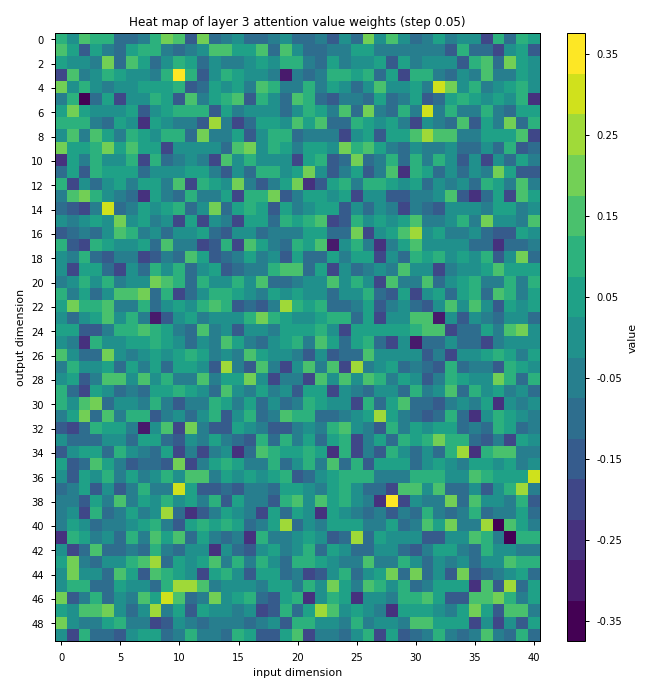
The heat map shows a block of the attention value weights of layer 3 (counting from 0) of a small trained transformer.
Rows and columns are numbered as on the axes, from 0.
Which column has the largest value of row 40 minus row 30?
19
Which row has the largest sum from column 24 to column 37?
36
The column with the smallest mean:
27
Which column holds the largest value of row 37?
10
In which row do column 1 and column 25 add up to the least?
46
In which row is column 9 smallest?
9
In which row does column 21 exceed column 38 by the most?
41
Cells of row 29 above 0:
14
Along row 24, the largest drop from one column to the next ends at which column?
33
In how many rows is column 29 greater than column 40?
20
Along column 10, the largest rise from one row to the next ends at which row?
35
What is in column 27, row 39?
-0.05
